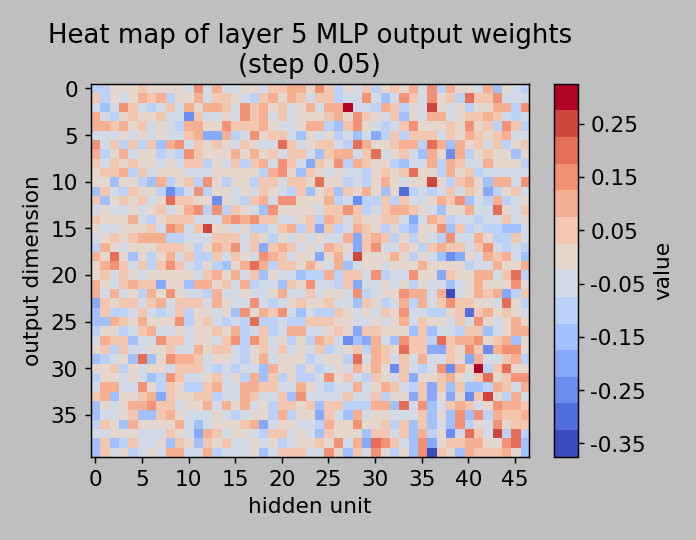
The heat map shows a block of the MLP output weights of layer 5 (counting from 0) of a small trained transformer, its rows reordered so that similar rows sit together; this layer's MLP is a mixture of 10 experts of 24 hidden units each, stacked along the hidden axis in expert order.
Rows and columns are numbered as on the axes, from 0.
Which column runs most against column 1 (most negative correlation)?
36
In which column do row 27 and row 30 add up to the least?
32
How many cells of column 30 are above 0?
15
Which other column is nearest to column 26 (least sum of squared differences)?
31
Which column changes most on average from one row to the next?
28
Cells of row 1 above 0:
22
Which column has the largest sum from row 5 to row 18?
20
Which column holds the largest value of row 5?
17
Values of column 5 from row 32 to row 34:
0.15 0.05 0.1
